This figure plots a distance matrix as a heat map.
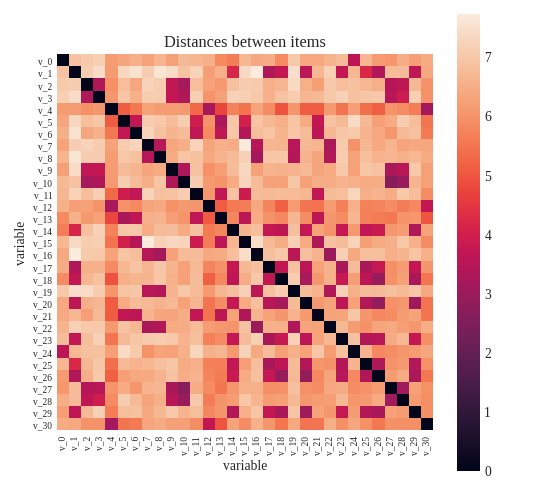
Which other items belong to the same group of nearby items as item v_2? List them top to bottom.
v_3, v_9, v_10, v_27, v_28
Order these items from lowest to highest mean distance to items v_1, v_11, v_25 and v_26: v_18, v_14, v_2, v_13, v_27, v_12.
v_18, v_14, v_13, v_12, v_27, v_2
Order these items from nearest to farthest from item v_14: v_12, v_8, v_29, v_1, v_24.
v_29, v_1, v_12, v_24, v_8
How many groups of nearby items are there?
6
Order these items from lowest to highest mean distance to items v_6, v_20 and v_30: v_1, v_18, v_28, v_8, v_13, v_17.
v_13, v_18, v_17, v_1, v_28, v_8
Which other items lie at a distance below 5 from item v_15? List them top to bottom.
v_5, v_6, v_11, v_13, v_21
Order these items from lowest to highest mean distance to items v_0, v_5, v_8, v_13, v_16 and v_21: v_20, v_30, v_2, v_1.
v_30, v_20, v_2, v_1
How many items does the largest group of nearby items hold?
9
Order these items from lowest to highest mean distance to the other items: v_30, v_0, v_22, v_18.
v_18, v_30, v_22, v_0
